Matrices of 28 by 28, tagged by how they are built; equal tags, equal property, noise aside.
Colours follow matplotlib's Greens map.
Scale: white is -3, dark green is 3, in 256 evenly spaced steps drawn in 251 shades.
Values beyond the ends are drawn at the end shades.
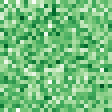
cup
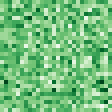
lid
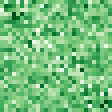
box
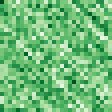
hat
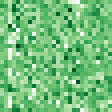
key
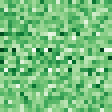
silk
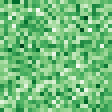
cup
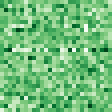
silk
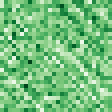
hat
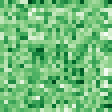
lid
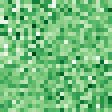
box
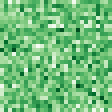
cup
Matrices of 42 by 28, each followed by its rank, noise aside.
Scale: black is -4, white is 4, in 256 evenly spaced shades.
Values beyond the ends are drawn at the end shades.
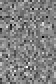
seven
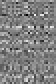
four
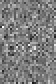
six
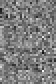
eight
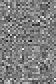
seven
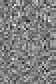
seven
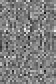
six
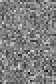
eight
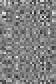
four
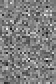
seven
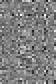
four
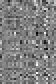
four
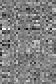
four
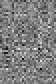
five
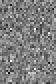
eight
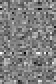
five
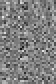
five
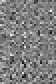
six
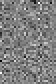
five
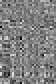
four
